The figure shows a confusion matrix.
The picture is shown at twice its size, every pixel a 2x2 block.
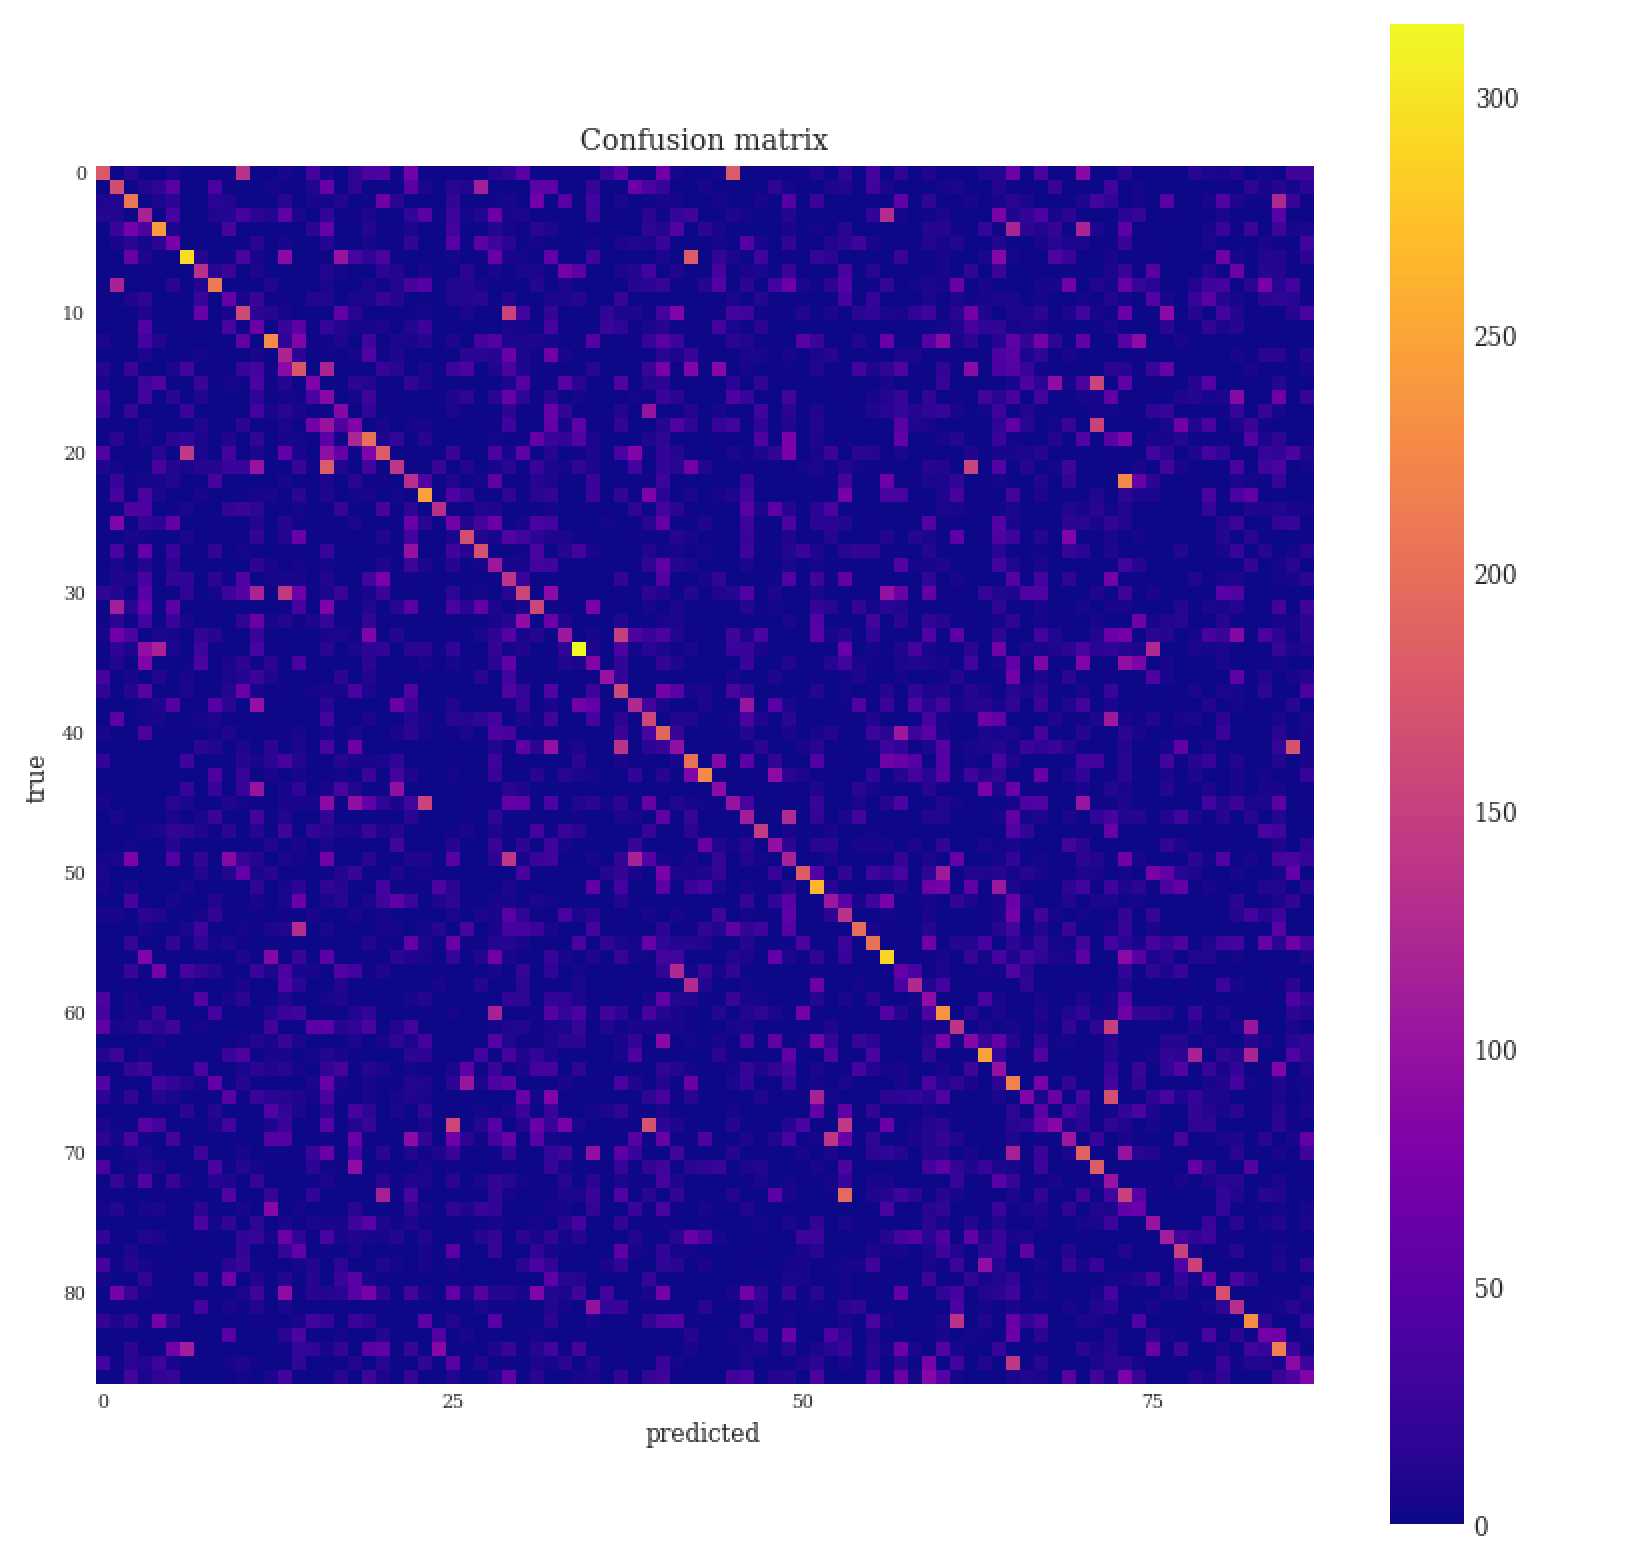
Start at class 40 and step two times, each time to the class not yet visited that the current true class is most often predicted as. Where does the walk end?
41
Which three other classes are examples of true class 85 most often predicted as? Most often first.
65, 59, 25
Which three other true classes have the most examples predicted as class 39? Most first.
68, 17, 23
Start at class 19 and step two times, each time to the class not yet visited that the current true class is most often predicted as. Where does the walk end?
71
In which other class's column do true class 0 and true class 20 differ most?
45
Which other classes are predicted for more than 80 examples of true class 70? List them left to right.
35, 65, 73
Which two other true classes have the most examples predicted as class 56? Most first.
3, 30
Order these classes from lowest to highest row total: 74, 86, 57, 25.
74, 57, 25, 86
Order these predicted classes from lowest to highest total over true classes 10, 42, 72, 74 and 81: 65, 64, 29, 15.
15, 65, 64, 29
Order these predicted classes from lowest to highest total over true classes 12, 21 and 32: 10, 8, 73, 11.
8, 73, 10, 11
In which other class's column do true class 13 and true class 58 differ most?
42
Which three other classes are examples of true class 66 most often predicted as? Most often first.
72, 51, 32
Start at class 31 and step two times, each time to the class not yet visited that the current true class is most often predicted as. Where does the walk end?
27
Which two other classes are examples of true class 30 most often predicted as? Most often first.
13, 11
